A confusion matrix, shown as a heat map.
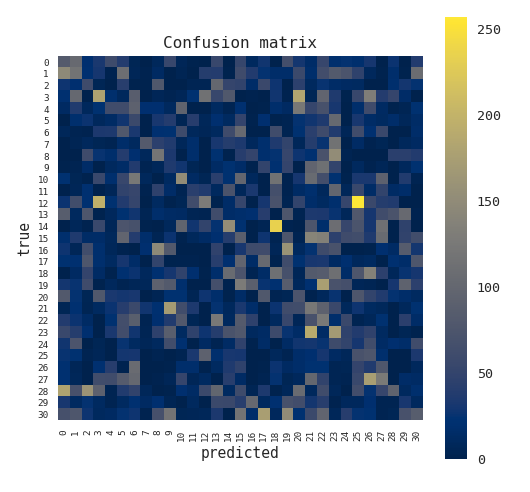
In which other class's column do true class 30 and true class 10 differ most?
17
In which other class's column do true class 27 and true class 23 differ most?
26
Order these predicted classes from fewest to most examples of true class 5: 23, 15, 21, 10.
10, 21, 15, 23
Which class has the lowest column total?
7
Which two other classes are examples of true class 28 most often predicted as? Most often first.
0, 2
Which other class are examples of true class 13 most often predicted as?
29
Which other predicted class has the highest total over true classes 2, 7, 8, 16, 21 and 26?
23
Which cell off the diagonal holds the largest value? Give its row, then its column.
12, 25
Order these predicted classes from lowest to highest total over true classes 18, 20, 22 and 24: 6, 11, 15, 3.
11, 3, 6, 15
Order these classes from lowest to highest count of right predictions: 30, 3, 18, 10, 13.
13, 30, 18, 10, 3
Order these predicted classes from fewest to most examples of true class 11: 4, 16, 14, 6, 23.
4, 16, 6, 14, 23
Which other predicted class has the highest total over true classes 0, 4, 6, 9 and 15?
22
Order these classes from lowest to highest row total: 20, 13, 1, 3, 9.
9, 20, 13, 1, 3
